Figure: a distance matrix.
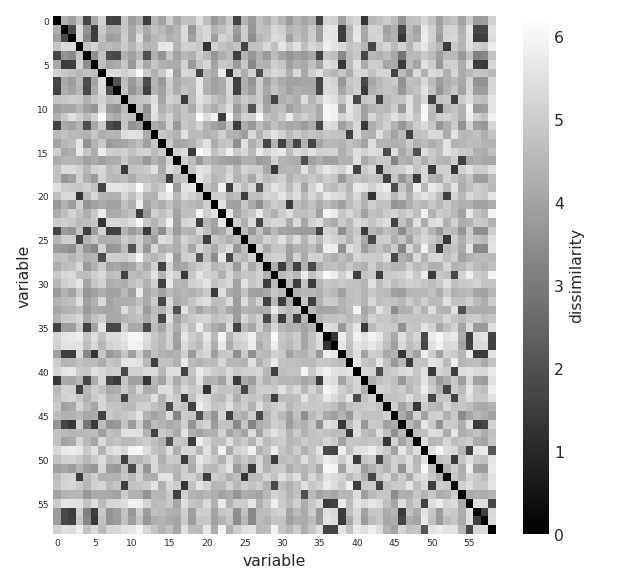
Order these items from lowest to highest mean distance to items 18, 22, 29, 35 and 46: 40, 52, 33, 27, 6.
40, 33, 52, 27, 6
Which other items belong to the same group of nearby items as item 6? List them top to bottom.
19, 23, 27, 45
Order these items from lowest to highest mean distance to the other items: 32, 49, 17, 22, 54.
54, 32, 17, 22, 49
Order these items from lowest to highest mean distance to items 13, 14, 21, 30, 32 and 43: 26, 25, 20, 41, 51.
41, 26, 51, 25, 20
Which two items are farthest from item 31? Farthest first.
11, 22
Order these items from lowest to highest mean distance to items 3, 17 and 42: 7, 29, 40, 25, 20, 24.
20, 25, 29, 40, 7, 24
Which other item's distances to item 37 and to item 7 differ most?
36
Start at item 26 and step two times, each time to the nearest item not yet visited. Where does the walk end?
10
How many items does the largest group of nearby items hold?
8
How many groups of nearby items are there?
13
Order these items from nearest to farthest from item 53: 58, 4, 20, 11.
4, 11, 20, 58
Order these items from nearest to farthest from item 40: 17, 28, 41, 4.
17, 28, 4, 41
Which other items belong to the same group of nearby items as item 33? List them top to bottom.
16, 54
